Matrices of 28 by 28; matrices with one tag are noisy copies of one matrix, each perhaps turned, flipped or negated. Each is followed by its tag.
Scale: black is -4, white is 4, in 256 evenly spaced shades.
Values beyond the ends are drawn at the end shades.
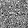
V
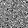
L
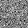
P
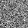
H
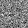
V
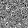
H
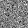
L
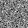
H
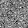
P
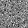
V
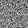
V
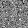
L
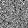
L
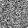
P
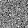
V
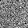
P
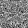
V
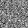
L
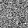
P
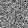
L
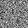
V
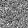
H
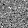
L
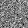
L
